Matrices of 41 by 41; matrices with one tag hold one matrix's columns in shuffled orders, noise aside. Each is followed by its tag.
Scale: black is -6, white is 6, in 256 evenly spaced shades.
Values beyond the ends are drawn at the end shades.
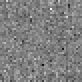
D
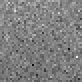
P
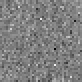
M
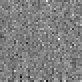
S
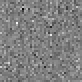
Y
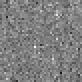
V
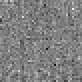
D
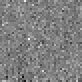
S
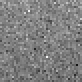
P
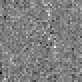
V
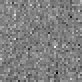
V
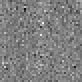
Y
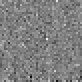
S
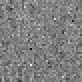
M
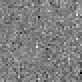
V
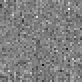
D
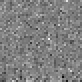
S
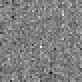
V
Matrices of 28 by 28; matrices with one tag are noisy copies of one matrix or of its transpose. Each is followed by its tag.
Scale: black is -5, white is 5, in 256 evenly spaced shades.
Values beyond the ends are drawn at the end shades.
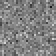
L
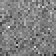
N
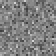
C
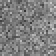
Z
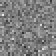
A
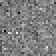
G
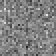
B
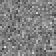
L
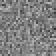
A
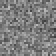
A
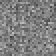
B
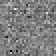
B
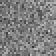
Z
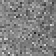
N
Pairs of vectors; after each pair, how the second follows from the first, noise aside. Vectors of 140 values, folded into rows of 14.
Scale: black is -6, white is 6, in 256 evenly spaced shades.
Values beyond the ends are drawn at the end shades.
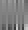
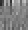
reversed, negated.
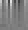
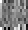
wrapped around, scaled up.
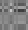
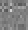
partly zeroed.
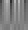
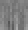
reversed, negated, shrunk.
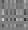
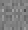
reversed, negated, shrunk.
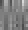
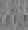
wrapped around, negated, shrunk.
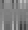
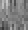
reversed, negated.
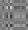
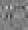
partly zeroed.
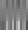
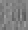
wrapped around, negated, shrunk.
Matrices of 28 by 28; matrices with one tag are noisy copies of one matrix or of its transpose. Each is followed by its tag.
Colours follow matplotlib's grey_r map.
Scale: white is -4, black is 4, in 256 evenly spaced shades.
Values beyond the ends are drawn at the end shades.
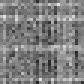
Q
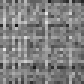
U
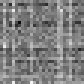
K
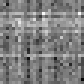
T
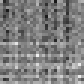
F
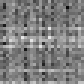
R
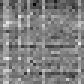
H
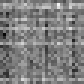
H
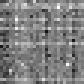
H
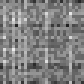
U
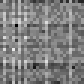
U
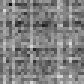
K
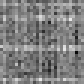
Q
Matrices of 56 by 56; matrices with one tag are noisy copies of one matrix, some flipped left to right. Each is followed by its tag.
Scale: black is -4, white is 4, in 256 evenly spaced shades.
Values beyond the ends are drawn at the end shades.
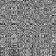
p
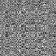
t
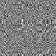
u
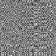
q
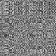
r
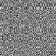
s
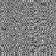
q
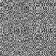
s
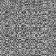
t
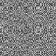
s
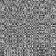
p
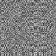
q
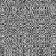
p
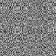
s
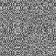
s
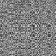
t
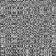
p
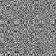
u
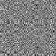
u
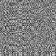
q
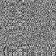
q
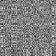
p
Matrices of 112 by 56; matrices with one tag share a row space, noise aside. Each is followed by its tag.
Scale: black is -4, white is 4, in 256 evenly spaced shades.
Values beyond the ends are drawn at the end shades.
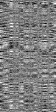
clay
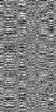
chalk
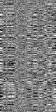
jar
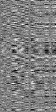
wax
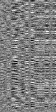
wax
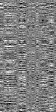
chalk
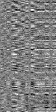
wax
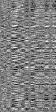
wax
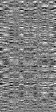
clay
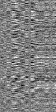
wax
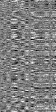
wax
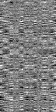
clay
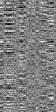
chalk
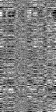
jar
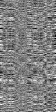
jar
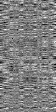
clay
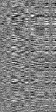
wax
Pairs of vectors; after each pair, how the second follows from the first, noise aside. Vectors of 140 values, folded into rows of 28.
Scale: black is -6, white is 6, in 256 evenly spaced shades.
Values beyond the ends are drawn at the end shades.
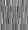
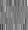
wrapped around, partly zeroed.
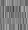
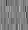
negated, partly zeroed.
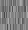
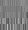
negated, partly zeroed.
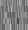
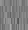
shrunk.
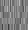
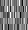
scaled up.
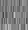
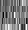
scaled up.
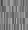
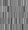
negated, partly zeroed.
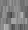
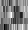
negated, scaled up.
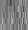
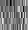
scaled up.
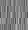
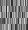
negated, scaled up.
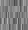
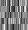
reversed, scaled up.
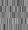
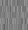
shrunk.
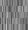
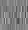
reversed, partly zeroed.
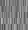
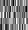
reversed, negated, scaled up.
